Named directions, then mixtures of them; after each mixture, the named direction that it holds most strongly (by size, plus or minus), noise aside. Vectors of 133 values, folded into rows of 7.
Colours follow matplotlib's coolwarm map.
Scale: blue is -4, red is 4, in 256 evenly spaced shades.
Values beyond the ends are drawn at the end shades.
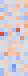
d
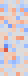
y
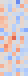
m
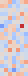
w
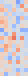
m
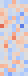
w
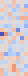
d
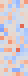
w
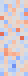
d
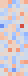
w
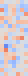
y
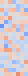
w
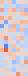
y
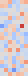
w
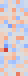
y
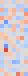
y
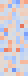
w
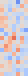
m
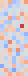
w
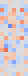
y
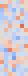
y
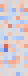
y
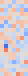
y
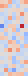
w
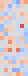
w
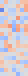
y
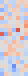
d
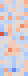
d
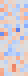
d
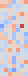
w
